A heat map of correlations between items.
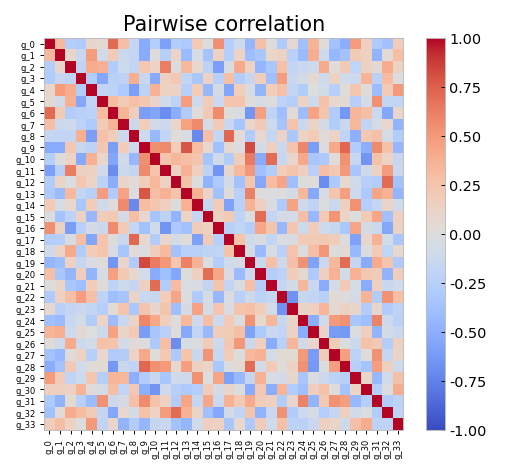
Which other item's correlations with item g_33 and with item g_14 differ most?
g_7
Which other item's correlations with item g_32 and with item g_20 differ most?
g_12
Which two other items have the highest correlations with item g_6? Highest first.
g_0, g_16
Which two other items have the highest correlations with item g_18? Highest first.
g_26, g_2
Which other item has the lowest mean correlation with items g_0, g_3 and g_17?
g_10
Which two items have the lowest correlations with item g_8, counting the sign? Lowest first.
g_14, g_4
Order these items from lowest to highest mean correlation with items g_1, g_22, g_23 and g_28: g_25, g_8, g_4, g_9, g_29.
g_8, g_25, g_29, g_9, g_4
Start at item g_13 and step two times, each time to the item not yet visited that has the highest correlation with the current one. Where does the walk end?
g_19
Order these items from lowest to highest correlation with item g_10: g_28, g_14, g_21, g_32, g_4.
g_32, g_14, g_4, g_28, g_21
